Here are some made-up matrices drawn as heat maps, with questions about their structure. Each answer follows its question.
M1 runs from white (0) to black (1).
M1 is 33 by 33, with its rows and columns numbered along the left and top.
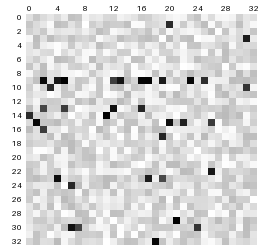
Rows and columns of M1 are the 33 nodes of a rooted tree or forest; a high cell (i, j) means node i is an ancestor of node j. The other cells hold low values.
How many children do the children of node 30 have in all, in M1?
1
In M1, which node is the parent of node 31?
3
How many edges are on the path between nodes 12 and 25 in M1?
3
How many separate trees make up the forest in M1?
10
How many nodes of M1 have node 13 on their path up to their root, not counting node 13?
4
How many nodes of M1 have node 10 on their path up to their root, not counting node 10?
2
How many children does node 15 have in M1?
2
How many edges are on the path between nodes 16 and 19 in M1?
5
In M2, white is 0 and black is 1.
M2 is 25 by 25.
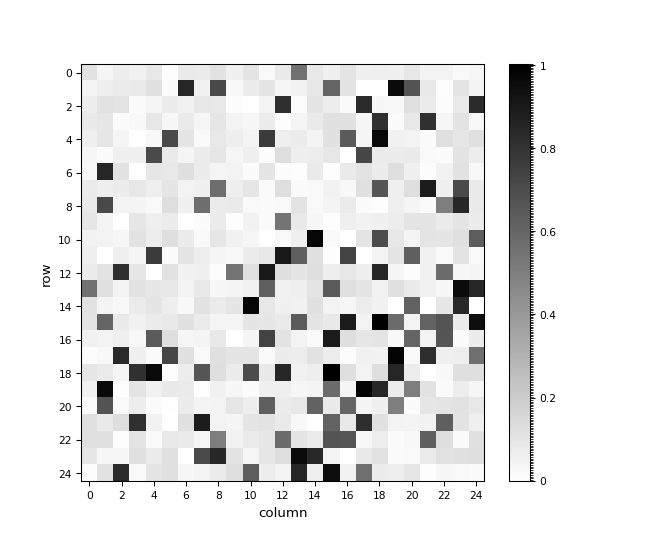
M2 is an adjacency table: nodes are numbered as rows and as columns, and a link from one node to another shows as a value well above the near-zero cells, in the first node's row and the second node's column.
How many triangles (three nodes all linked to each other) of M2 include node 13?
1
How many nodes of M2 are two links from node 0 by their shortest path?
4
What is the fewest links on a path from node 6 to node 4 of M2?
4
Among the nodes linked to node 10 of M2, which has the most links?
node 18
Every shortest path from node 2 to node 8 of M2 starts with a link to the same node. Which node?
node 12
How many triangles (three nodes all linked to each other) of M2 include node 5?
0
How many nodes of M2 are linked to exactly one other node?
3
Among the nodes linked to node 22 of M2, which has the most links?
node 15
